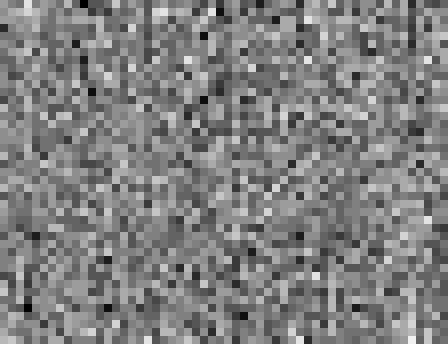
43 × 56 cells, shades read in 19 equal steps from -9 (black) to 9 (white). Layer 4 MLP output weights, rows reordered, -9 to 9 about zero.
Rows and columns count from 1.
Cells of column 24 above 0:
21
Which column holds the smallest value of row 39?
4
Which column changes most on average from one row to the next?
38
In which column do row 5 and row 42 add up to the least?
26
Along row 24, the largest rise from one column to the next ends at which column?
35
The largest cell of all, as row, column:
43, 52
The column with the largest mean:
51
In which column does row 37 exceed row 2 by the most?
28
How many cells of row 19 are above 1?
16
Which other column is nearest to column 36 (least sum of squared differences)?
18
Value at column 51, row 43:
2
